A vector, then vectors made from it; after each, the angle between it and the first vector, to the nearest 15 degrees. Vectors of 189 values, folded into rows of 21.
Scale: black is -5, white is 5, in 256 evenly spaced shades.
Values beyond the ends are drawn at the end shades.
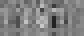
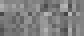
75 degrees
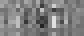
165 degrees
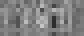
15 degrees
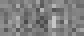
150 degrees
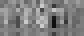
15 degrees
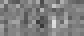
150 degrees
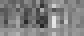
150 degrees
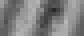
105 degrees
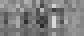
150 degrees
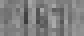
135 degrees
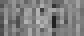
30 degrees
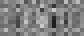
30 degrees
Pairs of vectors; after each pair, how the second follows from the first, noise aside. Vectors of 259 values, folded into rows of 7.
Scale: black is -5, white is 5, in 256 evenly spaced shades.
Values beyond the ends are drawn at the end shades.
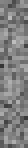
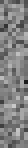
reversed.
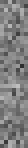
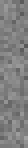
wrapped around, shrunk.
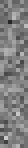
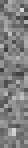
reversed.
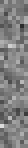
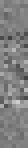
reversed, partly zeroed.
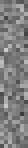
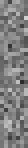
shuffled.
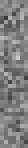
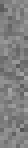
reversed, shrunk.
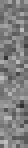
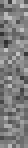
reversed.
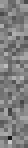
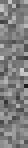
shuffled.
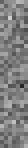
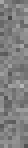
negated, shrunk.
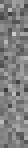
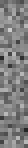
reversed.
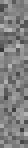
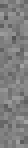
reversed, shrunk.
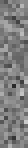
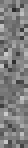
reversed.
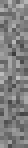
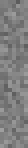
reversed, shrunk.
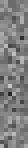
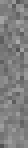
wrapped around, shrunk.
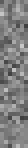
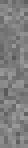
wrapped around, negated, shrunk.
